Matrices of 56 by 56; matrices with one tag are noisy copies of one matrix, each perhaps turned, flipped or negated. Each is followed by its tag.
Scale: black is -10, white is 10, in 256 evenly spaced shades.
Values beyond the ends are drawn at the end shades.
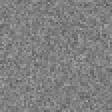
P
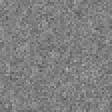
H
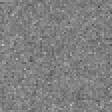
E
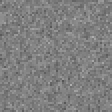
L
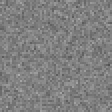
L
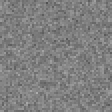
L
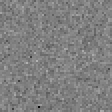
E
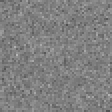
E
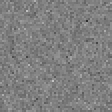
H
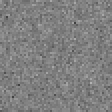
H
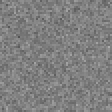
L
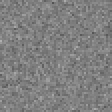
P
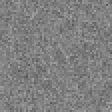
H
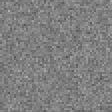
H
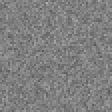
L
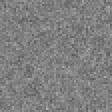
L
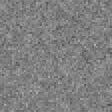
L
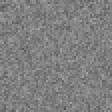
L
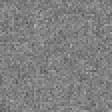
H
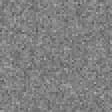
E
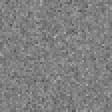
P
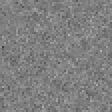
L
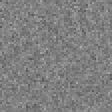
P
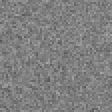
P
